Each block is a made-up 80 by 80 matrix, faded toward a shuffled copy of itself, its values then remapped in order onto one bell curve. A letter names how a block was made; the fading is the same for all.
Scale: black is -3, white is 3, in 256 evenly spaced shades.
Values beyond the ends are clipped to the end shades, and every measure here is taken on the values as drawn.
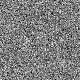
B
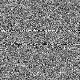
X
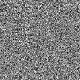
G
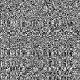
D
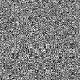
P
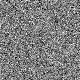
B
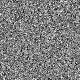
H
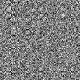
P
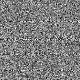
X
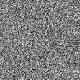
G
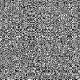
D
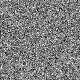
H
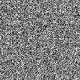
G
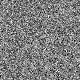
B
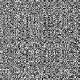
D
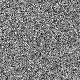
H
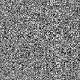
G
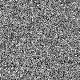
B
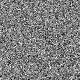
H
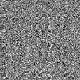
P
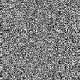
P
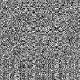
D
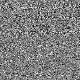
X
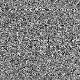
X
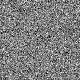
H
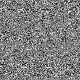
X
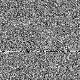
X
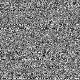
X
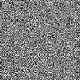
P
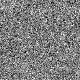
B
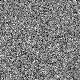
B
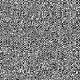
D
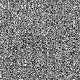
G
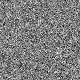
B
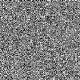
P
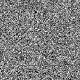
G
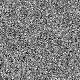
B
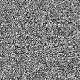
G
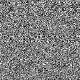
X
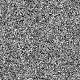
H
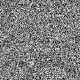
G
